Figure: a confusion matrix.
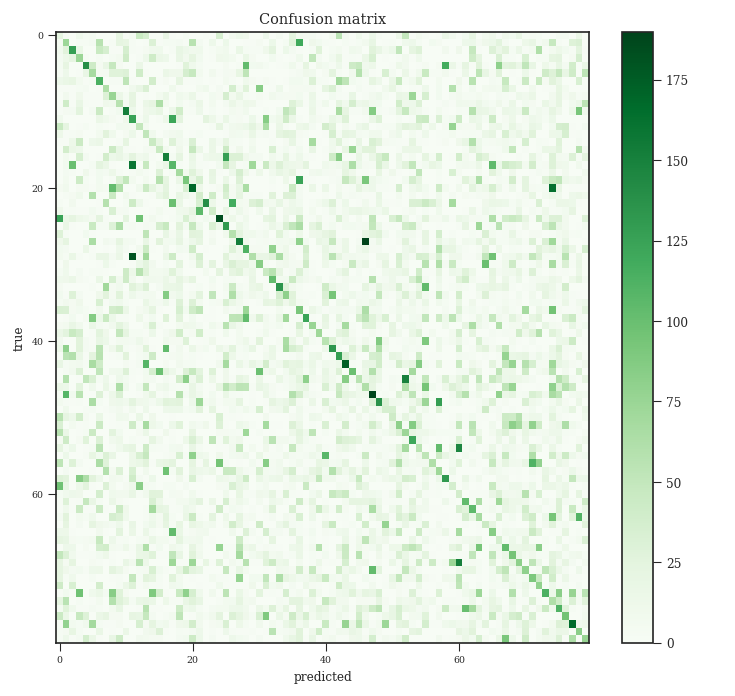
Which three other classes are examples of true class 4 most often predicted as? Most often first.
58, 28, 66
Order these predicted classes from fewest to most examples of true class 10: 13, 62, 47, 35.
13, 35, 62, 47
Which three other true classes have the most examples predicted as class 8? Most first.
20, 73, 74
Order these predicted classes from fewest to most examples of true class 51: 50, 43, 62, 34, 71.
34, 50, 43, 62, 71
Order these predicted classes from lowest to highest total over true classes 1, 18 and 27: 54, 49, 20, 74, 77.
49, 77, 54, 20, 74
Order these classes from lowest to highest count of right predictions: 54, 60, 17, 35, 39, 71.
35, 60, 54, 39, 71, 17
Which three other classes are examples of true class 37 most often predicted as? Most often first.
28, 5, 34
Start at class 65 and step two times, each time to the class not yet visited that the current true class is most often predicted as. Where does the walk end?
11
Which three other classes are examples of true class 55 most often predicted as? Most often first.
40, 20, 71
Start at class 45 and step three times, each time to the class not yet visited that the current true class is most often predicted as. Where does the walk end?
32
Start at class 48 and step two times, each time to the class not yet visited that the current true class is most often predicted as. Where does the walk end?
16
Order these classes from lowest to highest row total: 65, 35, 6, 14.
35, 14, 65, 6
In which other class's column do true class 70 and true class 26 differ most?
47
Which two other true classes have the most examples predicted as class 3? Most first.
73, 58
